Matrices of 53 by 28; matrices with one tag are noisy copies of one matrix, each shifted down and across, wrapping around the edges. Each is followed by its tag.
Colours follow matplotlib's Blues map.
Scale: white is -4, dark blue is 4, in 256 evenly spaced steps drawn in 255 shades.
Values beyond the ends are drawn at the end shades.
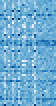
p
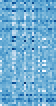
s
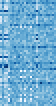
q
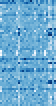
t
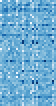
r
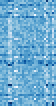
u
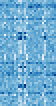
t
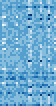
s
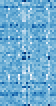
t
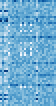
q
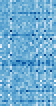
p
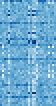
q
